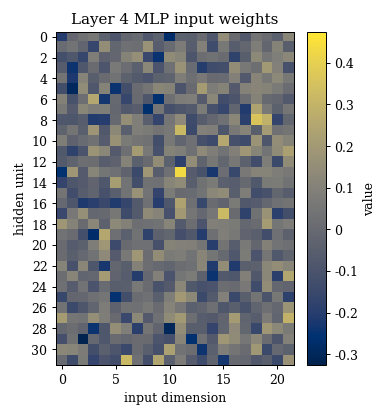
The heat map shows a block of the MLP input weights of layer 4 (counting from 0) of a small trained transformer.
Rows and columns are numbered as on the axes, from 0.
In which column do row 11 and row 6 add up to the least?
9
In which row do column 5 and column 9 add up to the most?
14
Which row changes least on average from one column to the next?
26
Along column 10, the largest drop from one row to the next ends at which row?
28
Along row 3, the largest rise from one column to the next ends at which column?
16
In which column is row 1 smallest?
3
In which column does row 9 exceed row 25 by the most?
5
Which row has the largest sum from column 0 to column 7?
18
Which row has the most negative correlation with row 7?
15
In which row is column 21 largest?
27
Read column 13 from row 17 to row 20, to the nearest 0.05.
0 -0.1 -0.2 0.05
